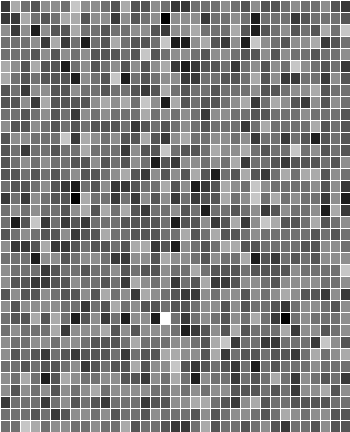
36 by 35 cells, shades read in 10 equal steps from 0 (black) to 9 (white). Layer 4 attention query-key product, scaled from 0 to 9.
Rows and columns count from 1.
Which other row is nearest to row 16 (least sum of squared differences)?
17
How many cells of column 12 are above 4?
10
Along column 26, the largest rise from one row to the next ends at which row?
4
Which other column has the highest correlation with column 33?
14
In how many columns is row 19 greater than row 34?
12
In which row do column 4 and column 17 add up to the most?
27
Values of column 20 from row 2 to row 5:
5 6 5 4
